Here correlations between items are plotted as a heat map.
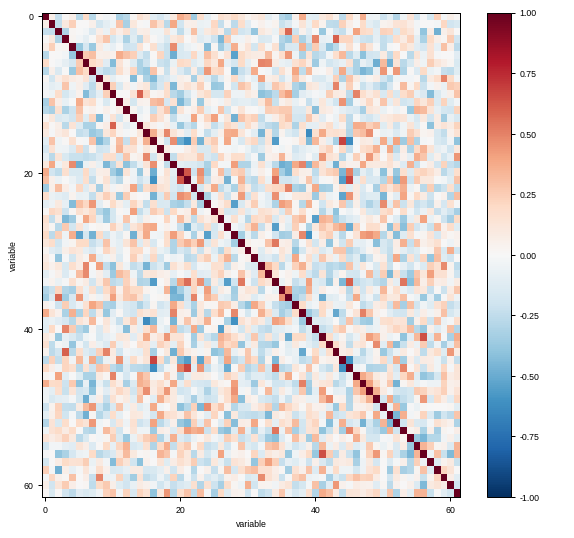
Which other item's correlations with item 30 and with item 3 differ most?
37
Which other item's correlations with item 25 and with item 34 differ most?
16
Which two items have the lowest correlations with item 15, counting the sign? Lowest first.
39, 32
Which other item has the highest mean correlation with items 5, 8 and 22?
36
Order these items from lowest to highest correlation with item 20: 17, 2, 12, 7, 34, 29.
2, 7, 17, 12, 29, 34
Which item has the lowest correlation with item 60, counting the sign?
56
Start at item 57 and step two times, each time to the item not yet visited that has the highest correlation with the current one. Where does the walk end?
6
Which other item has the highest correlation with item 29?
34
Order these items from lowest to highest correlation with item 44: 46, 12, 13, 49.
46, 12, 49, 13
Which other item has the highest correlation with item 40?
3
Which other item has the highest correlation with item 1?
19
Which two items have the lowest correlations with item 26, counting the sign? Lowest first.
40, 3
